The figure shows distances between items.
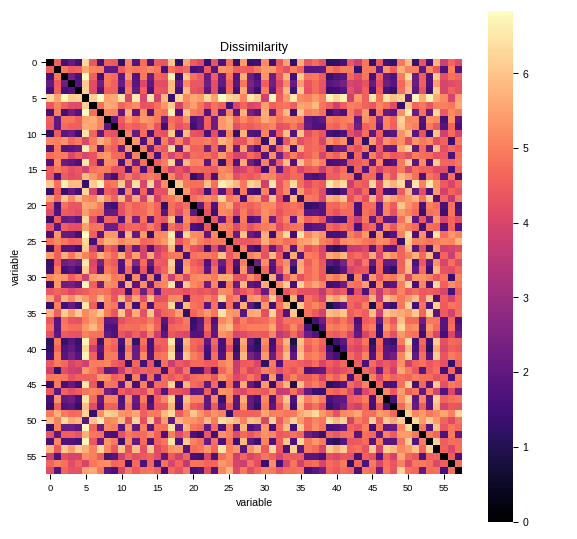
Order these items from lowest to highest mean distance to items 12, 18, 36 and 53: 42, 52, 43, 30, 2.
2, 43, 52, 42, 30
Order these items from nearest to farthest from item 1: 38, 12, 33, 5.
38, 33, 12, 5
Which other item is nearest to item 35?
19
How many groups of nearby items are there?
6
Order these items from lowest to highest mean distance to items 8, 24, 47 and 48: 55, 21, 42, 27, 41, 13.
41, 55, 21, 42, 13, 27
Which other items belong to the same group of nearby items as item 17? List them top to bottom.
5, 50
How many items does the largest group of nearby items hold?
24
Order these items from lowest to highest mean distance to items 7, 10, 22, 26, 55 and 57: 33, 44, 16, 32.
16, 32, 44, 33
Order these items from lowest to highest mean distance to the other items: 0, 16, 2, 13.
0, 2, 16, 13
